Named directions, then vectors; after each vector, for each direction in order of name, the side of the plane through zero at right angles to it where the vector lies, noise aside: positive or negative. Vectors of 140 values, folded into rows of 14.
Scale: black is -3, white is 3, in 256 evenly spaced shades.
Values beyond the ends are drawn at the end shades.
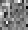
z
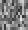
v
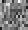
positive, positive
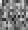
positive, negative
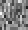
positive, positive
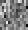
positive, positive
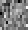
negative, negative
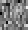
negative, negative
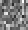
positive, negative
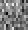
negative, positive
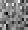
negative, positive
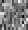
positive, positive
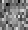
negative, negative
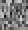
positive, positive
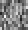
negative, negative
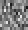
positive, positive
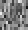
positive, positive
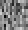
positive, positive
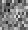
negative, negative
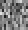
positive, positive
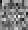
negative, positive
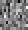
negative, negative
